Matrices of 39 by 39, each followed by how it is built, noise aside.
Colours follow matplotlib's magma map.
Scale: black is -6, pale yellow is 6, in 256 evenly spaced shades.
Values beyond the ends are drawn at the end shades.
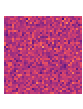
repeating columns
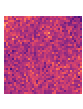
smooth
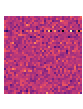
uneven rows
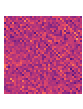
Toeplitz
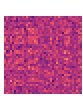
blocks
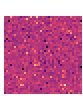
sparse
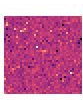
sparse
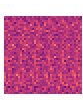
repeating columns
